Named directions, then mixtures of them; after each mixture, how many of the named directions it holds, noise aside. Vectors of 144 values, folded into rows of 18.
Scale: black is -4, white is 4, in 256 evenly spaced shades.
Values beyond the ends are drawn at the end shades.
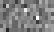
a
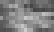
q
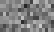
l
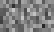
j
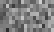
two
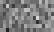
two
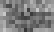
two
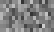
three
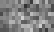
three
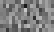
two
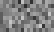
three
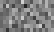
three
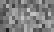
three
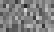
two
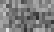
four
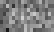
three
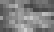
one
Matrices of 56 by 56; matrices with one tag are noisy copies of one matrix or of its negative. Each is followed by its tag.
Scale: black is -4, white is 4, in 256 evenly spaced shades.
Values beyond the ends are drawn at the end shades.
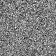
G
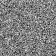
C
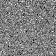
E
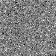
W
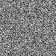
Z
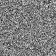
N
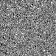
W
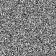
E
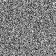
N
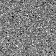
C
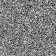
G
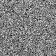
C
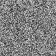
W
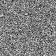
C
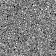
W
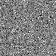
N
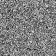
N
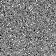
C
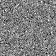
N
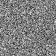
G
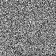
E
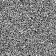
Z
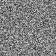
N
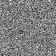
Z
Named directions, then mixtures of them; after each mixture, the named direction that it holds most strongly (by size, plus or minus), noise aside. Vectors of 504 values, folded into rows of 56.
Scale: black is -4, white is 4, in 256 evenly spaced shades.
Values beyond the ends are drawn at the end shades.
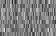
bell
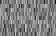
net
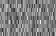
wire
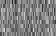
bell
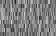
bell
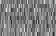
net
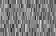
net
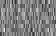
bell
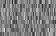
bell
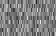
wire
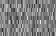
wire
